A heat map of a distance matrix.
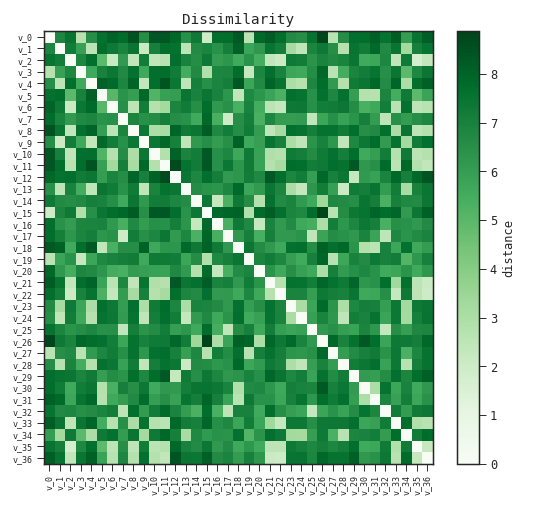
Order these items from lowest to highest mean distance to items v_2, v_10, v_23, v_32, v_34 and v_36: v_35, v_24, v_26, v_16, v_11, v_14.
v_35, v_11, v_24, v_16, v_14, v_26
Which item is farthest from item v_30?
v_26
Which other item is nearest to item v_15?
v_0
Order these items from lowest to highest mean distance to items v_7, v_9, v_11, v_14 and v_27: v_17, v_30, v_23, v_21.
v_17, v_23, v_21, v_30
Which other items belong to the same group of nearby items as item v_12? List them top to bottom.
v_29
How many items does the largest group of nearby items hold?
10
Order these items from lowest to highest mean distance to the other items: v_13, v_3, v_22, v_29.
v_22, v_13, v_3, v_29
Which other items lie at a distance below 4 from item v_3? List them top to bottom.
v_0, v_15, v_19, v_27
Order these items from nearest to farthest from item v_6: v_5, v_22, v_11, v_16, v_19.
v_22, v_11, v_5, v_16, v_19
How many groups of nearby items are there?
7
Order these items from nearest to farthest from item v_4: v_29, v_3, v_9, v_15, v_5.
v_9, v_3, v_15, v_29, v_5
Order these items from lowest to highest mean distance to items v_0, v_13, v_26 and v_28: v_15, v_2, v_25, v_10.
v_15, v_25, v_2, v_10
